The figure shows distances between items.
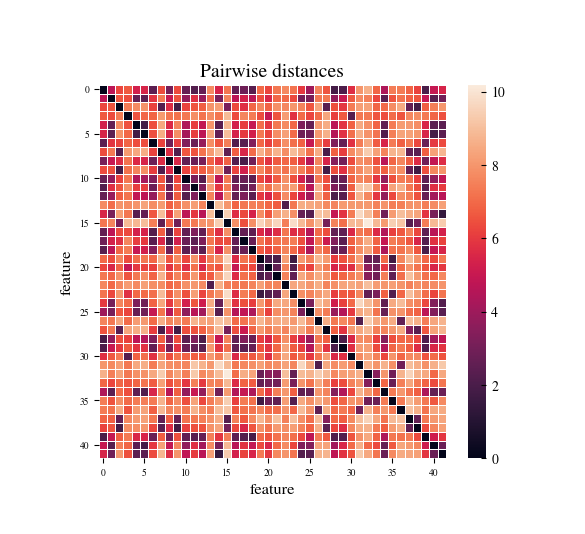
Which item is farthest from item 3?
15
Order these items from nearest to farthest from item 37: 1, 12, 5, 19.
1, 12, 5, 19
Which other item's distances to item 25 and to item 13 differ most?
14
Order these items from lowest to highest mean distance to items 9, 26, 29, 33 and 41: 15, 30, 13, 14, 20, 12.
12, 20, 14, 30, 15, 13
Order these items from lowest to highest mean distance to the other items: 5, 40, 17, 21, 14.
17, 40, 5, 14, 21
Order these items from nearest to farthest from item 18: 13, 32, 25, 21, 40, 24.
25, 40, 24, 21, 13, 32
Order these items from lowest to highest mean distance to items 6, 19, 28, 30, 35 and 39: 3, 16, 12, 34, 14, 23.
16, 12, 23, 34, 3, 14
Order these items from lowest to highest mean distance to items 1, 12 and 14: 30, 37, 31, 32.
30, 37, 32, 31
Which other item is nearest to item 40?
5
